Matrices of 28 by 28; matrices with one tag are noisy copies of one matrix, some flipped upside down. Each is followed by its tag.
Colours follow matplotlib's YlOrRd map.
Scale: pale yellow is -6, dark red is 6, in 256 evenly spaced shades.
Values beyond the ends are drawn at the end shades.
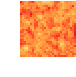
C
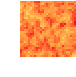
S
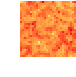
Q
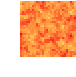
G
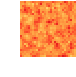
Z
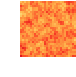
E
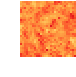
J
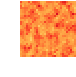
Z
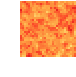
Q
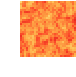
G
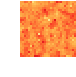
J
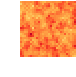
S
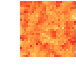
J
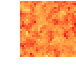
C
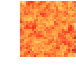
Q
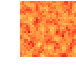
Z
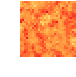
J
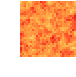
G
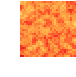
E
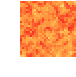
Q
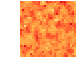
Z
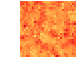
J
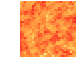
G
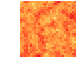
J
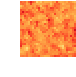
C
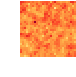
E
